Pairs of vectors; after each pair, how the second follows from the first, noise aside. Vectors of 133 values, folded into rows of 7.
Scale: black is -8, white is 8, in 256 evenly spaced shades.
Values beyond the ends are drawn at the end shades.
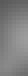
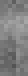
wrapped around, negated.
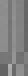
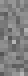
shuffled.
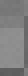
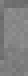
reversed, shrunk.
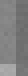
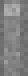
wrapped around.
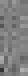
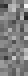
reversed, negated, scaled up.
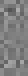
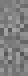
wrapped around, negated.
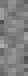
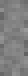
reversed, shrunk.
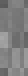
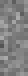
shuffled.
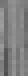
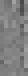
reversed, partly zeroed.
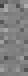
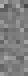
negated.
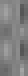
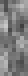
reversed, negated, scaled up.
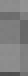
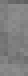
reversed, shrunk.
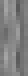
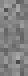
sign-scrambled.
